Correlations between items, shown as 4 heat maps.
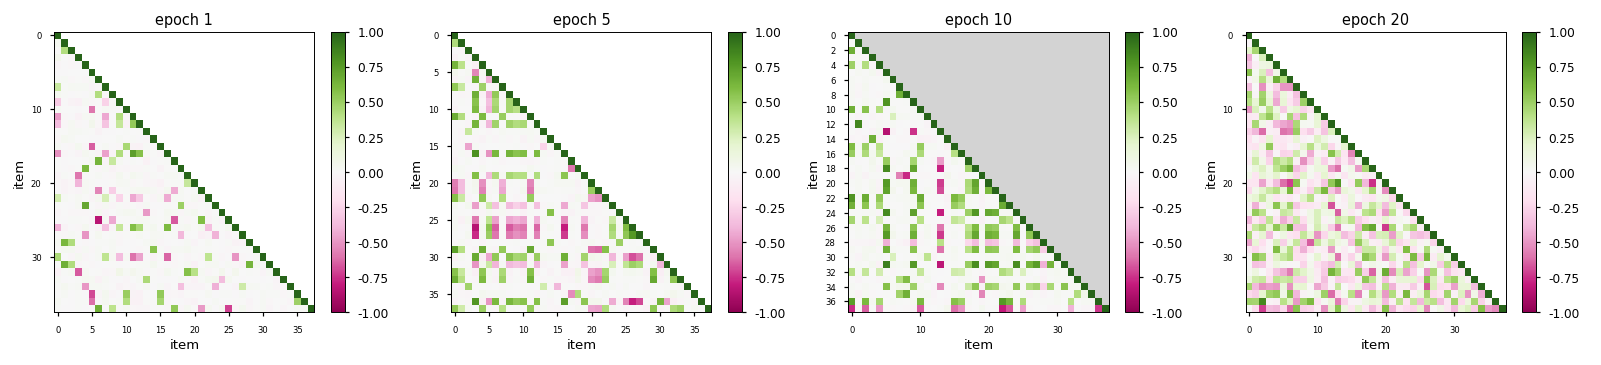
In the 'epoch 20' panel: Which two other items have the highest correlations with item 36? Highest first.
2, 9
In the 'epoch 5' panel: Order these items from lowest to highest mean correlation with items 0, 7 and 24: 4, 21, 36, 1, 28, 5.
21, 36, 5, 28, 1, 4
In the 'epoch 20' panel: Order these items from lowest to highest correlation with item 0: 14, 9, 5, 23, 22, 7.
7, 14, 23, 22, 9, 5
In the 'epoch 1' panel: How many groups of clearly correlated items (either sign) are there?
8
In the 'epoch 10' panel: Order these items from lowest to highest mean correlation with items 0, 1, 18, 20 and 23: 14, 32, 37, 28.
37, 28, 14, 32
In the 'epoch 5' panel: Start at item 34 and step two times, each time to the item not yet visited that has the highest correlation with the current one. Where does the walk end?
13
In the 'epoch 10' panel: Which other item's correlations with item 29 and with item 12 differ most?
1
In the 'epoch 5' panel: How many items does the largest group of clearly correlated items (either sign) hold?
16
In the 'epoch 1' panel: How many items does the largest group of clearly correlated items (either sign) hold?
9
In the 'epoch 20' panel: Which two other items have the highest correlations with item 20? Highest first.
13, 32
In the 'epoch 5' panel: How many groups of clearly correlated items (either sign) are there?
5
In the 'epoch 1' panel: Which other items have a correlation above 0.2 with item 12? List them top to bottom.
9, 11, 16, 26
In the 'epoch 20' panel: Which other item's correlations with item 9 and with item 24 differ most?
28
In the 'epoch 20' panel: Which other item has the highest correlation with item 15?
3
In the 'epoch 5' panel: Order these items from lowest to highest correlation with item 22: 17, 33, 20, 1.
20, 17, 1, 33
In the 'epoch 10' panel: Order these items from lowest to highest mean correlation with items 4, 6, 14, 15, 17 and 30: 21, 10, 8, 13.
13, 8, 21, 10
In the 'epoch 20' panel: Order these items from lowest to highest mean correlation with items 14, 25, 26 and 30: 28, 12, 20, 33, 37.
20, 37, 12, 28, 33
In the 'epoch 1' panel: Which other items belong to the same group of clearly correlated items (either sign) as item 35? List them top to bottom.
5, 10, 15, 36
